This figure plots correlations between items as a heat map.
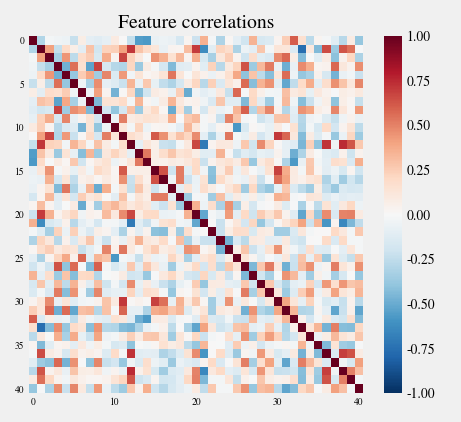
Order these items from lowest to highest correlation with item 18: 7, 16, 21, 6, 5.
5, 21, 7, 6, 16
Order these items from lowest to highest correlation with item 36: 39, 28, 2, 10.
2, 10, 28, 39
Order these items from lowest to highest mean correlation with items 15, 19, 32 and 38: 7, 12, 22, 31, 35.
35, 22, 7, 31, 12
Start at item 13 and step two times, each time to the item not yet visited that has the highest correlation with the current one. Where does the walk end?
40
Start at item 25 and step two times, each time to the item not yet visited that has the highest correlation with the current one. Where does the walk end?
8
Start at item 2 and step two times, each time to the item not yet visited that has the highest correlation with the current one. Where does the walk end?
30
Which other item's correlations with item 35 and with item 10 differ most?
25
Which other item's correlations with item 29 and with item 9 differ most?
4
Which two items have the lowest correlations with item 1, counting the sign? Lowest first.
33, 21
